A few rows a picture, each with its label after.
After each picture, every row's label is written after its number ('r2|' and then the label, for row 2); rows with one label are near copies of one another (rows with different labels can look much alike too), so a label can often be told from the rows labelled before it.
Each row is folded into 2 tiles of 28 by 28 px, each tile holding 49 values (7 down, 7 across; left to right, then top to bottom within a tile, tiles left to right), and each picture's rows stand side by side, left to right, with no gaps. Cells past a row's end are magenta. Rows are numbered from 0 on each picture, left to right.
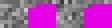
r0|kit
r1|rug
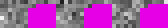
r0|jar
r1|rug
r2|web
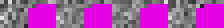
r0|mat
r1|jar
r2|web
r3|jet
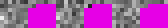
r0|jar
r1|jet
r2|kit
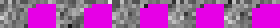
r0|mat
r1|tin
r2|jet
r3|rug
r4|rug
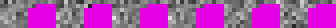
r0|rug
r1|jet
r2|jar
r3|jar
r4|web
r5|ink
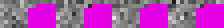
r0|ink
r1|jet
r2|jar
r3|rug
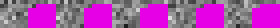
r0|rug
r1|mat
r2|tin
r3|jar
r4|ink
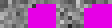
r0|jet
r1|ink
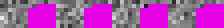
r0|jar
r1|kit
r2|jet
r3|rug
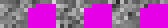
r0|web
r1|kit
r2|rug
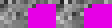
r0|rug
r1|rug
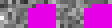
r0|jar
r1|kit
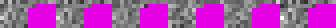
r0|mat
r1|jar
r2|jet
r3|kit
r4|web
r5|jar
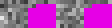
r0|jar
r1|kit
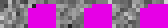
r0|jet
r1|tin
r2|web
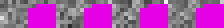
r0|jar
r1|tin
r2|web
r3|web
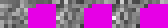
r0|kit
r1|mat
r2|mat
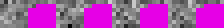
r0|rug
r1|tin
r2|ink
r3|ink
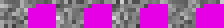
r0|kit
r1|jar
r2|mat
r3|web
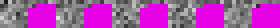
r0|rug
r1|jar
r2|ink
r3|kit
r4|jet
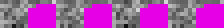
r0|tin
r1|kit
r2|tin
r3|kit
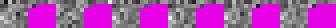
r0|rug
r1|web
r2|jar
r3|jar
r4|jet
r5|jet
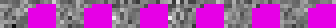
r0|tin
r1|ink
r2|jar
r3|mat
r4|jet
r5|tin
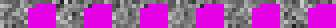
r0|kit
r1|rug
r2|jet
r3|jet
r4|kit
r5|ink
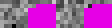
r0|tin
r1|jet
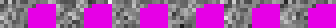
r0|mat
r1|web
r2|ink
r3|tin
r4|mat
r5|rug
